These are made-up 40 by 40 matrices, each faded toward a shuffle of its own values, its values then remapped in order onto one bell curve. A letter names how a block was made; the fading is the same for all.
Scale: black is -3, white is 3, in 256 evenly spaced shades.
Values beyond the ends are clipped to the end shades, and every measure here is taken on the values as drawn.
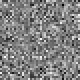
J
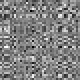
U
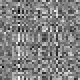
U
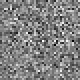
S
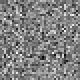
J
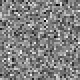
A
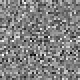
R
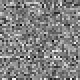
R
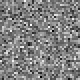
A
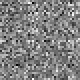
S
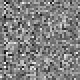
J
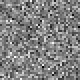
A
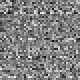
R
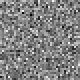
A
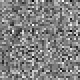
J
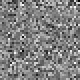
J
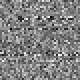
R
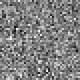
A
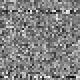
R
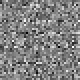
S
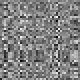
U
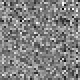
J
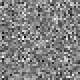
J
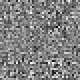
S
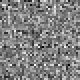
R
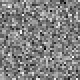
A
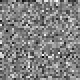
S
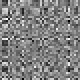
U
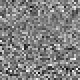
R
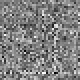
J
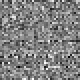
R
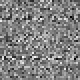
R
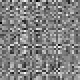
U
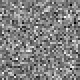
A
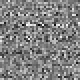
R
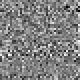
S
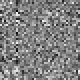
J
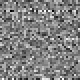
R
